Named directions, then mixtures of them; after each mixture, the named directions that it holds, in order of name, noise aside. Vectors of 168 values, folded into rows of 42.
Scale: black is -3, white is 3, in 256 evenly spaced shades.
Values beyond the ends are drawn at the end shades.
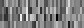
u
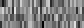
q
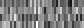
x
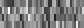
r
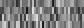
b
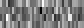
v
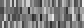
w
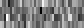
v.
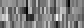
r, u.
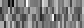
r, v, w.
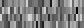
q, r, x.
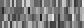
w.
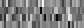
u, v.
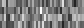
q, v, w.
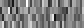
r, v, w.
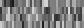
b, r, v.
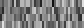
b, w.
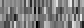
x.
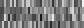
w.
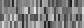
r, w, x.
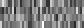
q.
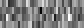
v.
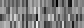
x.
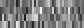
b.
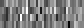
b, u.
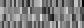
w.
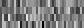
b, q, u.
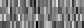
u, x.
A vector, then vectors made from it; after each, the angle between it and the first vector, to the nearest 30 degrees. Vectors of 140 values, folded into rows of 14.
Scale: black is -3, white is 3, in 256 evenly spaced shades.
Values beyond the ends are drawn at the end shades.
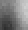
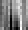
60 degrees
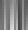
120 degrees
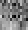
120 degrees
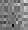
60 degrees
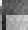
90 degrees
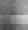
30 degrees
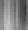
150 degrees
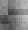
30 degrees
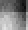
150 degrees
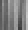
60 degrees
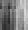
30 degrees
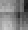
150 degrees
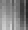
150 degrees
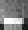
120 degrees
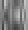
60 degrees
